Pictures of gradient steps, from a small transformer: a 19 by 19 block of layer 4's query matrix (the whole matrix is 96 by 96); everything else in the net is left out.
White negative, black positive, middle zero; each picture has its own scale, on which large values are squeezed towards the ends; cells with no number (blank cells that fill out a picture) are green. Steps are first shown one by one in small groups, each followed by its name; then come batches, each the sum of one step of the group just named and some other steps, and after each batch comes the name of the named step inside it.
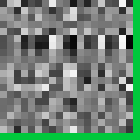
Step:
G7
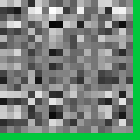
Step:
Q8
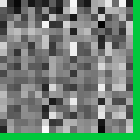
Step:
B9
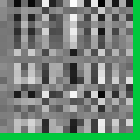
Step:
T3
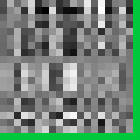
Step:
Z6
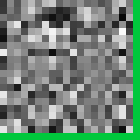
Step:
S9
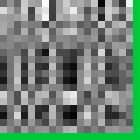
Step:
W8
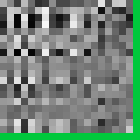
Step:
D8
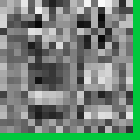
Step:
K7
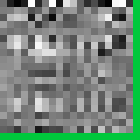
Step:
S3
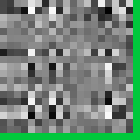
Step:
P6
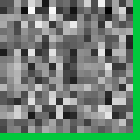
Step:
P6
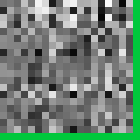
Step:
K7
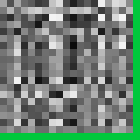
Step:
Q8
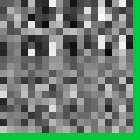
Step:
G7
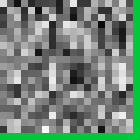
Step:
B9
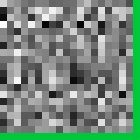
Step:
Q8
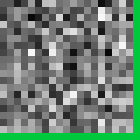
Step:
T3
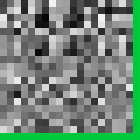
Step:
G7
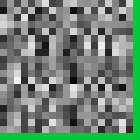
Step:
W8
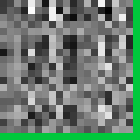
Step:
P6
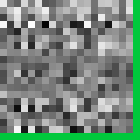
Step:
W8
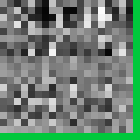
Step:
Z6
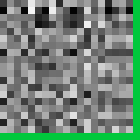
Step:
Z6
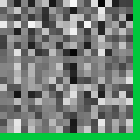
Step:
T3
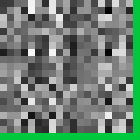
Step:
P6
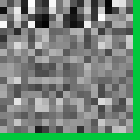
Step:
S3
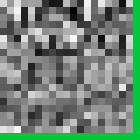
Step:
K7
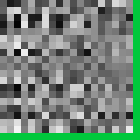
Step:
D8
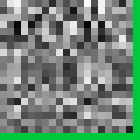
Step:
K7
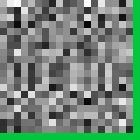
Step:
K7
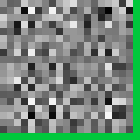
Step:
P6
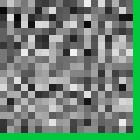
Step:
D8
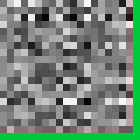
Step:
K7
